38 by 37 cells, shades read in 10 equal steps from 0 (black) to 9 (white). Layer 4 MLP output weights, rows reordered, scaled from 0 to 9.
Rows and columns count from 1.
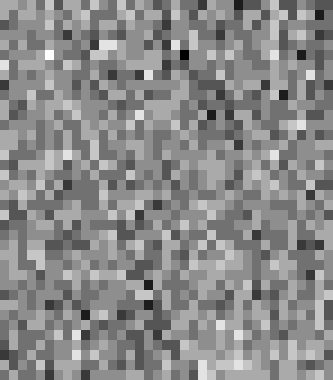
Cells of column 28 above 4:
26
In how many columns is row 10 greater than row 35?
12
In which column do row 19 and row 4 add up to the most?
31
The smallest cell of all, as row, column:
6, 21
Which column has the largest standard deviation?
36
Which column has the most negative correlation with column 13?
35
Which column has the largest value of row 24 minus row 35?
19
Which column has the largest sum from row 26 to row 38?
27
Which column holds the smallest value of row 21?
18
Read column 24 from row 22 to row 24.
7 4 7
